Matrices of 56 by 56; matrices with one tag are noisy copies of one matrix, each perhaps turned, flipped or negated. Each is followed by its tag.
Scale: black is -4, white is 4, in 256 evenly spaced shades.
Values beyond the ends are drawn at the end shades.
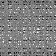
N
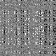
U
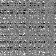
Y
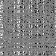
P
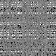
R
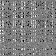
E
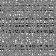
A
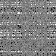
R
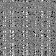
Y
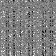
Y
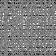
N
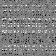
A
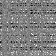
Y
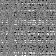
E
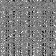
Y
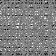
N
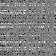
Y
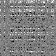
U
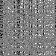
P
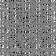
N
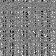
Y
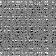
N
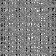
N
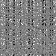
Y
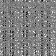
Y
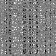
A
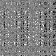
U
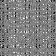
N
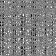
E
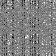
R
